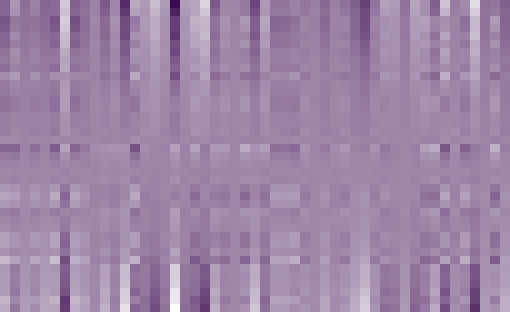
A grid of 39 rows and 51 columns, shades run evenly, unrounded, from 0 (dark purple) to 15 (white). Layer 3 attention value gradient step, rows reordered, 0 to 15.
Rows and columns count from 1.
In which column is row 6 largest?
7
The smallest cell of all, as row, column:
1, 18
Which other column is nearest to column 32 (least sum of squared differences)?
24
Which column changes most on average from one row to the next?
14
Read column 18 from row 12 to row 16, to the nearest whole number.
6 7 7 7 7
